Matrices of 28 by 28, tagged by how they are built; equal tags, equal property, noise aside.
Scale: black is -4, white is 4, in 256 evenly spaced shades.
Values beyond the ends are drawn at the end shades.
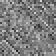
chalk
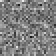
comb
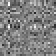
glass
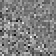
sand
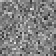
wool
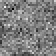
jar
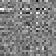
glass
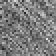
chalk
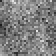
jar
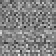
comb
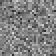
wool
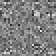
glass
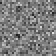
wool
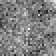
jar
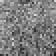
jar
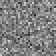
wool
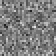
comb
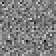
comb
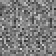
comb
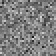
wool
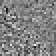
sand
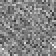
chalk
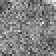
jar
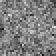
jar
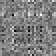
glass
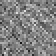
chalk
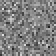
wool
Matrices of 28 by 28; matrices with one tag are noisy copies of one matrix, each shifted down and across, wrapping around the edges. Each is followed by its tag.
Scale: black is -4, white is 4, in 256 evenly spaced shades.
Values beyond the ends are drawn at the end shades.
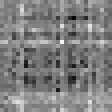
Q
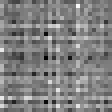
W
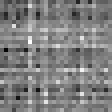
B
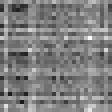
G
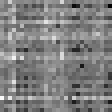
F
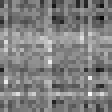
Q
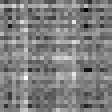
F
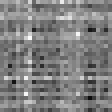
F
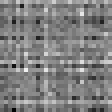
W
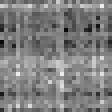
Q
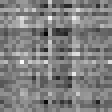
G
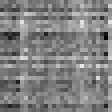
G
